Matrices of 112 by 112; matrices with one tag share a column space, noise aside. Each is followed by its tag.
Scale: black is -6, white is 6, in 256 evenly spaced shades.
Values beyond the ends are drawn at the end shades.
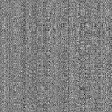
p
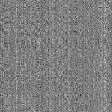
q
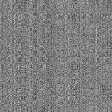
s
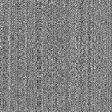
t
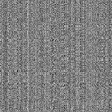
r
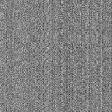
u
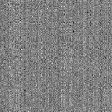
t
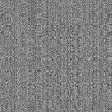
r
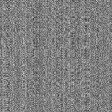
q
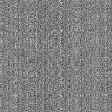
q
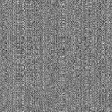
t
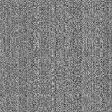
q
